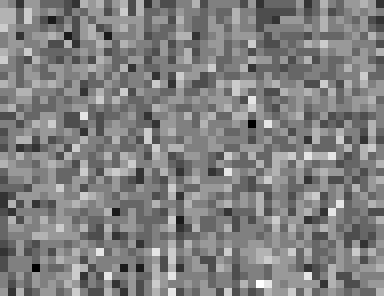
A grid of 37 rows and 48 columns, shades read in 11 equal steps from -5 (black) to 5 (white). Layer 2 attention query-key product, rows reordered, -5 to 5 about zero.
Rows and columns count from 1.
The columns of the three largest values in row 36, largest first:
33, 34, 20
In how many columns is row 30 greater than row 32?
12
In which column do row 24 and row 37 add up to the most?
22
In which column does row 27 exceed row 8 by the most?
42
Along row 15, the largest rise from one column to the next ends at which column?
11
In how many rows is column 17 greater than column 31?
13
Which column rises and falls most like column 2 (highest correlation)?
4
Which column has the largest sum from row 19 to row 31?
35
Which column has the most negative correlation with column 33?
41
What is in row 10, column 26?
-2
